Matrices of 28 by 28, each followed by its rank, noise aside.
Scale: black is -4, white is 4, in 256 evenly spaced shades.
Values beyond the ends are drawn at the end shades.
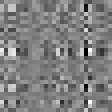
two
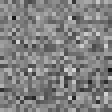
six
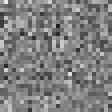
eight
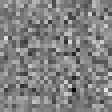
eight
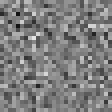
six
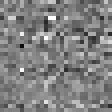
four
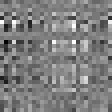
two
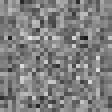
six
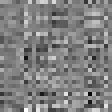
three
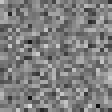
eight
